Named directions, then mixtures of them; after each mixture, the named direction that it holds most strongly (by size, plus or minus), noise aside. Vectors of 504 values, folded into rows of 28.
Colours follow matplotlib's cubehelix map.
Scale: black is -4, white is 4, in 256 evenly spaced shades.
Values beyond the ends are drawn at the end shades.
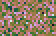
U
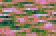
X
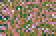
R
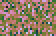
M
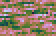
X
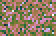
R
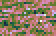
X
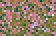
U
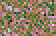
U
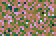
U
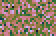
M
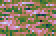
X
